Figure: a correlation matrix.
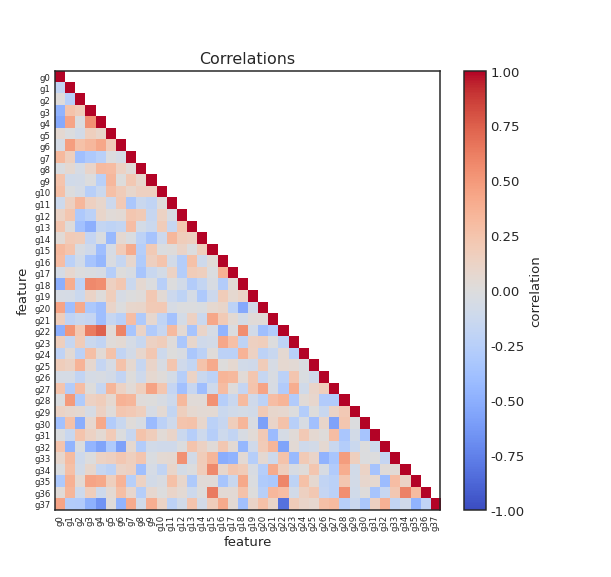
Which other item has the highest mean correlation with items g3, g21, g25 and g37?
g15
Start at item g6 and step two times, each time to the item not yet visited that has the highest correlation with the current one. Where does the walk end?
g4
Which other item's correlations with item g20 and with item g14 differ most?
g27
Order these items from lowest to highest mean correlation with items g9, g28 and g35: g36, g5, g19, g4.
g19, g4, g5, g36
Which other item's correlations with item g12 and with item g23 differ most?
g33
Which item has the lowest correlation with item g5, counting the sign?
g14
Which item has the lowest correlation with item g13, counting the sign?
g3
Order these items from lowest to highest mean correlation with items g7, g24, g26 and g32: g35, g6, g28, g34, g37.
g6, g35, g28, g34, g37
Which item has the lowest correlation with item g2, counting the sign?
g30
